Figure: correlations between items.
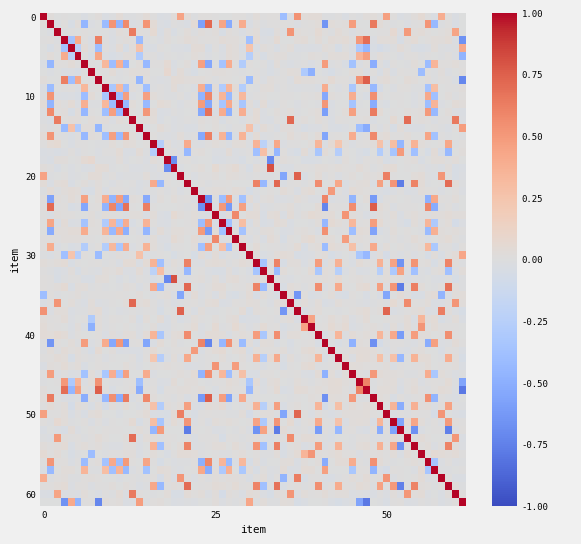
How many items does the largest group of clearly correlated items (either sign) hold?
17
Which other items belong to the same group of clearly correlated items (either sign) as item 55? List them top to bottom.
7, 38, 39
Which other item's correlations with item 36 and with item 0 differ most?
13
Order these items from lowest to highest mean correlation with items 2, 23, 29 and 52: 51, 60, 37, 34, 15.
34, 51, 15, 37, 60
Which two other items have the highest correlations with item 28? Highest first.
25, 44
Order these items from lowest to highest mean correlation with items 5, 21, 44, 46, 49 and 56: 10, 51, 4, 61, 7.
61, 4, 7, 10, 51
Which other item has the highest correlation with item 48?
24
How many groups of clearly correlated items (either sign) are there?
9
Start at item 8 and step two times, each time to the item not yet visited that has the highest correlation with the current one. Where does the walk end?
3
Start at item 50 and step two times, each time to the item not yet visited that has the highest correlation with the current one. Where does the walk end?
20
